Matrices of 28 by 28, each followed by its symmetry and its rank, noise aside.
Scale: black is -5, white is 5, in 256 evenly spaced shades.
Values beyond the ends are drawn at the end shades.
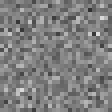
no symmetry, rank eight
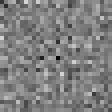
symmetric, rank eight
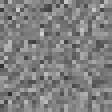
antisymmetric, rank eight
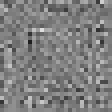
antisymmetric, rank six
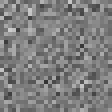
symmetric, rank six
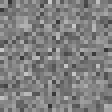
symmetric, rank eight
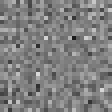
antisymmetric, rank six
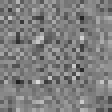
symmetric, rank four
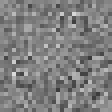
symmetric, rank eight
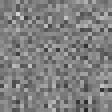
no symmetry, rank six
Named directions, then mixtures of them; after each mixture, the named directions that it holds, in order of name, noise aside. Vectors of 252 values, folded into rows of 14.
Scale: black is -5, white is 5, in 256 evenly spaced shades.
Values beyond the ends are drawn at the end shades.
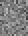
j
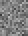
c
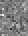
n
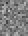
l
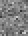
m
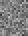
c.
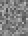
c, j, l.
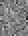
j.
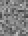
c, l, m.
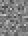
l, n.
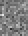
l, n.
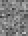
c, m, n.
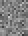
c.
